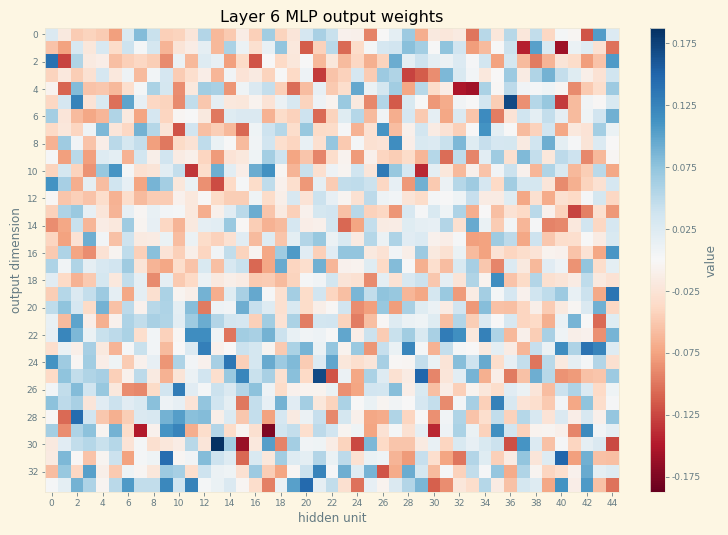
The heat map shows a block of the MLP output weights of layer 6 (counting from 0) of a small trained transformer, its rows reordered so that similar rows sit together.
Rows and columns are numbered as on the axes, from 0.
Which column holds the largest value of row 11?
0
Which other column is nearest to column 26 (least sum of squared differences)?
4
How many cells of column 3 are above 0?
16
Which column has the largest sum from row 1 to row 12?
36
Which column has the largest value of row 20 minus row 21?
43
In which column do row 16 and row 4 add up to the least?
33
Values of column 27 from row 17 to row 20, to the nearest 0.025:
0.075 -0.025 0.075 -0.075
